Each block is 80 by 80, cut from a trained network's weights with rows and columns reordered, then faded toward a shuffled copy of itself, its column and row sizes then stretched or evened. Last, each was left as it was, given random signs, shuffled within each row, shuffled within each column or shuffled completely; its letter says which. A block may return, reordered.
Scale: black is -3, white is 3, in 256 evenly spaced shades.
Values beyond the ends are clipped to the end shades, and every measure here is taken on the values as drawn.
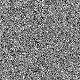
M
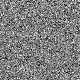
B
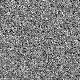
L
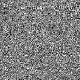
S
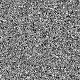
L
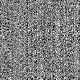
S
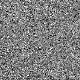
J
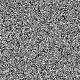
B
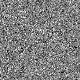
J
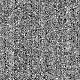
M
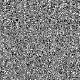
S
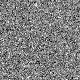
B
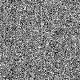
M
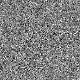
J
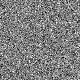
B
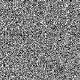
S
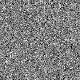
S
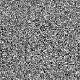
S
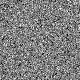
B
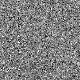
J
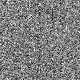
M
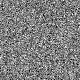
B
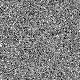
B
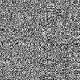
S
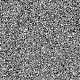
L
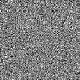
S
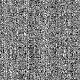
S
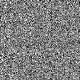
J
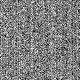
M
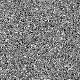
L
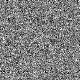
J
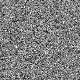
J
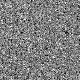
M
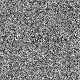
L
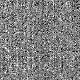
S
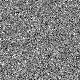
B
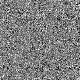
J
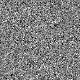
J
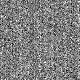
M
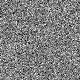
B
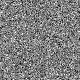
B
